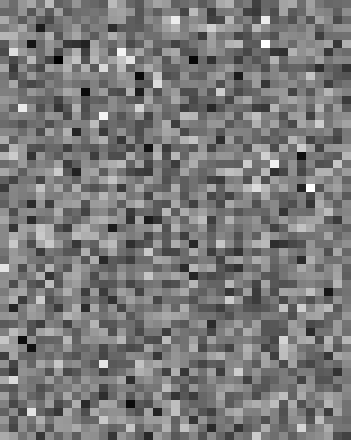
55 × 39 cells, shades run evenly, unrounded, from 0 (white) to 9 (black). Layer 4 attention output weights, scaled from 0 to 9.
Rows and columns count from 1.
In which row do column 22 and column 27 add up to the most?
8
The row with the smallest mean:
24
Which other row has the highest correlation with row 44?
13
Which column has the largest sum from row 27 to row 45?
31
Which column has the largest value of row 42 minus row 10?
35
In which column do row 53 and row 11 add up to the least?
18
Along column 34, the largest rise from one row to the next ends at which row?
20
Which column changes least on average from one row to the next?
23
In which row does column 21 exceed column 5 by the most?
30
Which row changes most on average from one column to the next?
52
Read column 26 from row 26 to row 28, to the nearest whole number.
3 5 3
